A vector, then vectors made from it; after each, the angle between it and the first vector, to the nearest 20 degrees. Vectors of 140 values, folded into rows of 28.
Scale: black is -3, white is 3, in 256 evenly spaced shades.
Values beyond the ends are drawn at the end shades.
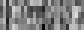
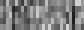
140 degrees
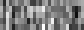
160 degrees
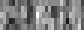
100 degrees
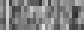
160 degrees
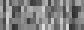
160 degrees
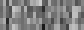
20 degrees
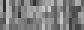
140 degrees
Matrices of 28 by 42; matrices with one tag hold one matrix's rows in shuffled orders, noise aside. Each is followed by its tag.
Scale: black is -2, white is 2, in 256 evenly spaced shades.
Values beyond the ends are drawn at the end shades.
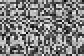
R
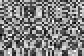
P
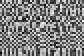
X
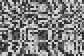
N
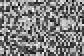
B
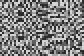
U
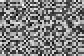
R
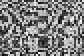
N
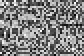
B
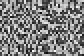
U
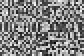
U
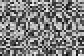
R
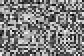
B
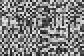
U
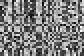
P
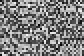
B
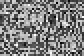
B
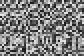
R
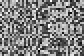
U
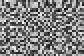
R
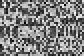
B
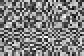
P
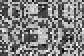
N
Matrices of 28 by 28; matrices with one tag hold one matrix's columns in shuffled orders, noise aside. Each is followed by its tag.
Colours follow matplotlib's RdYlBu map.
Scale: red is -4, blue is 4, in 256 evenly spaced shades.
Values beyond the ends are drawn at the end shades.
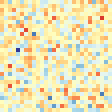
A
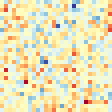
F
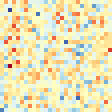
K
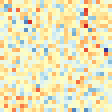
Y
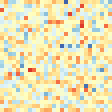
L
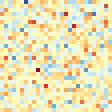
L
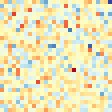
L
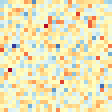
L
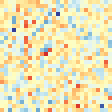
Y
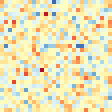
L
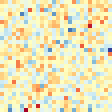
Y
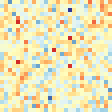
K
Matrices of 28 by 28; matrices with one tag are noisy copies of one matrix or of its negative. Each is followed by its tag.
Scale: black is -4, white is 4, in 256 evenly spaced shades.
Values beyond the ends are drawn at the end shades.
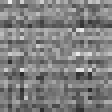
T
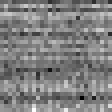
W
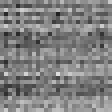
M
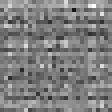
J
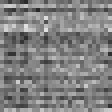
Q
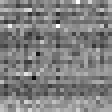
M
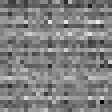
J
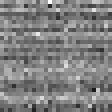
W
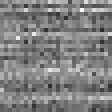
W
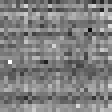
W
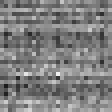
M
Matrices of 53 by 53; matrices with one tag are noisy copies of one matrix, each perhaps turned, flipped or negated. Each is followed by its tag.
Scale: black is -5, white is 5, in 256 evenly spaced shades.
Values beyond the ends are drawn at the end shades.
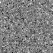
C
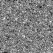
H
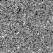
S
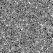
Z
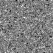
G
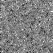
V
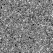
Z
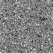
S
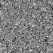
H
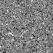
S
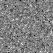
G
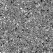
V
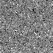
S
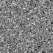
C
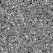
C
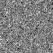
H
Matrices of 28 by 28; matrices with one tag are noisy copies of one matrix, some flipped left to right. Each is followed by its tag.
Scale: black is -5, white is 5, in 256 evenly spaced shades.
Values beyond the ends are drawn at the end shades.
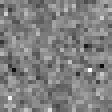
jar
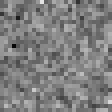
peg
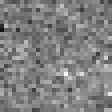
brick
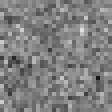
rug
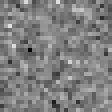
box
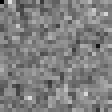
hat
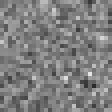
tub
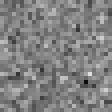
tub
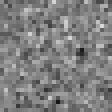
box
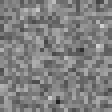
box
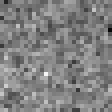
brick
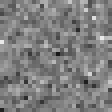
tub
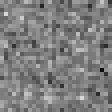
hat
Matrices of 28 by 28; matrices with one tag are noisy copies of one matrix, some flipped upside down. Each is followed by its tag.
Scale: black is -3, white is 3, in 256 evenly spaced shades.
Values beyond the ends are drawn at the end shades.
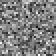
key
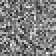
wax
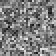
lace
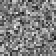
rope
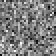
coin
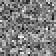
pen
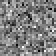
key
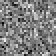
wax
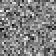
coin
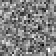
key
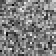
lace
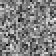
wax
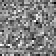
coin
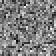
pen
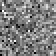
lace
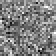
lace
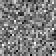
rope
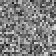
wax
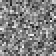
rope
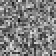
wax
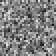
key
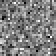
pen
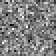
coin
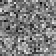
lace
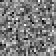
key
